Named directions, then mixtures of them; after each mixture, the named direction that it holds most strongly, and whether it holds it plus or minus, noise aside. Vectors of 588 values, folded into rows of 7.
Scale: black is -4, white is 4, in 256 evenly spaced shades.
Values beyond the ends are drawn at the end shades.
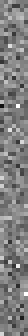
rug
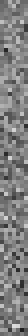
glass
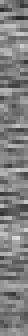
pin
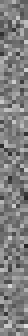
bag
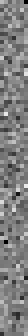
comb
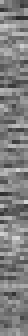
pin, plus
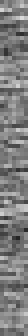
pin, minus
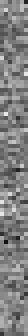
comb, plus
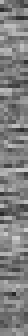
pin, plus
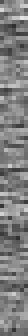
pin, minus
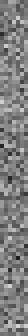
bag, plus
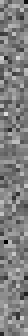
comb, plus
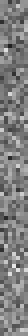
glass, minus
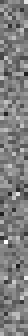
comb, minus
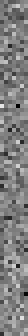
rug, minus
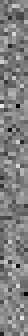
rug, minus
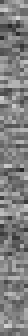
pin, minus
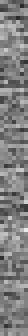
pin, plus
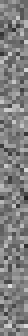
bag, plus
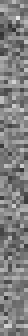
bag, plus
